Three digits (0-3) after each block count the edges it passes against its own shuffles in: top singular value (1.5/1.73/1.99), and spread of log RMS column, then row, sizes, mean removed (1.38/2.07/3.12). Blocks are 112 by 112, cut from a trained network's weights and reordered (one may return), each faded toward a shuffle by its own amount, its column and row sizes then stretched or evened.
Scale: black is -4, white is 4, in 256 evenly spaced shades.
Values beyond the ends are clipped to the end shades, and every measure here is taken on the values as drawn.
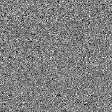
2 1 2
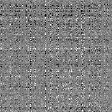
3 3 2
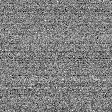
2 0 1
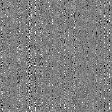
2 3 0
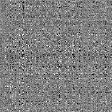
0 3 2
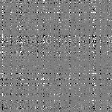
2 3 3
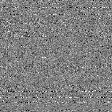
2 0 2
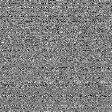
0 1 3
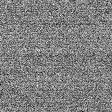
1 0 0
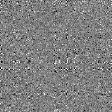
3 2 2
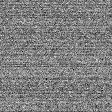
3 0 0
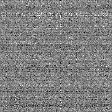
3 2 2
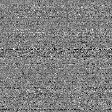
1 1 3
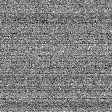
3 0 1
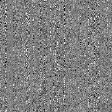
0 3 0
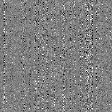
2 3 1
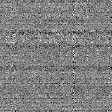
3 2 2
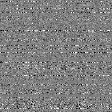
0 1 3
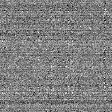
3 2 1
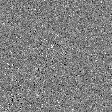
0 1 0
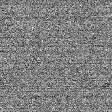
1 1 0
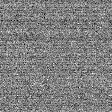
2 1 0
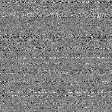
0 1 3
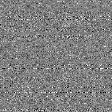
1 1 3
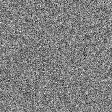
0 0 0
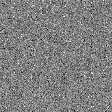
1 1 0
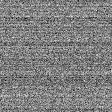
3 0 1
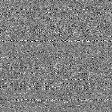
2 0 3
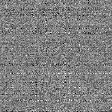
1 2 2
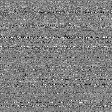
0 0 3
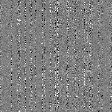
1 3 1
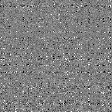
0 2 3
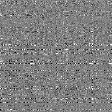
0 2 3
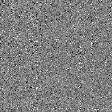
2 2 1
